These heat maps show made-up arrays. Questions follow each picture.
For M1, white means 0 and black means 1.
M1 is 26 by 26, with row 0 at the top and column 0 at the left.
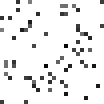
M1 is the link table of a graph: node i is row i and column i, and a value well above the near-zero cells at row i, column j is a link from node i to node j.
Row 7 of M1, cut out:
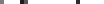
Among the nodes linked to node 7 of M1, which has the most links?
node 19
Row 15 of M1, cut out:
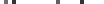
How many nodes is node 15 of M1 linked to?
4
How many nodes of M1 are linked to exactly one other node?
7
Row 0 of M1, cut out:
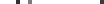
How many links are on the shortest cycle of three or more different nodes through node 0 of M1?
4
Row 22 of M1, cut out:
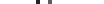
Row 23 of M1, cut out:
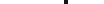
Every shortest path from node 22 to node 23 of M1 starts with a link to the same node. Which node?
node 9
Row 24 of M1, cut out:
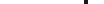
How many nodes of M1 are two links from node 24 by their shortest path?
2
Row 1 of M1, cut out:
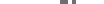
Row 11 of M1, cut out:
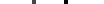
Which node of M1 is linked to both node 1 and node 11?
node 16
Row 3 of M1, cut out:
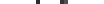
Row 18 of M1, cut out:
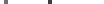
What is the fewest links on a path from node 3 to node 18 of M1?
3
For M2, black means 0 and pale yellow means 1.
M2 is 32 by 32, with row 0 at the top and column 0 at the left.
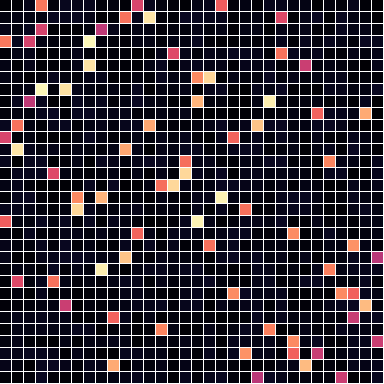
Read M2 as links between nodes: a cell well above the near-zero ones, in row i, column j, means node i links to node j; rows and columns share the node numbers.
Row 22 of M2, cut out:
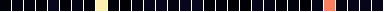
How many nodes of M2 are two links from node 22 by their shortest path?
3
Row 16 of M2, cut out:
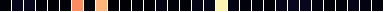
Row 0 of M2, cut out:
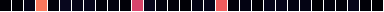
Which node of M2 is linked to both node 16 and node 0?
node 18
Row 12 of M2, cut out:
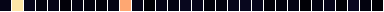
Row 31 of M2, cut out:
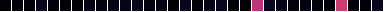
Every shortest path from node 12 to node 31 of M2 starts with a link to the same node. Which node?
node 10
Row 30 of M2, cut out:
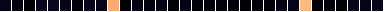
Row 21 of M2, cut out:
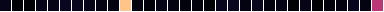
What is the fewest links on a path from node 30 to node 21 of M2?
7
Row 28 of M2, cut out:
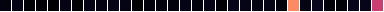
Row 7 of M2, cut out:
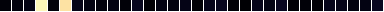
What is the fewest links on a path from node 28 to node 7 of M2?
6
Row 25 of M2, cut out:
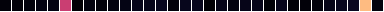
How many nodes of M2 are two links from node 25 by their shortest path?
2
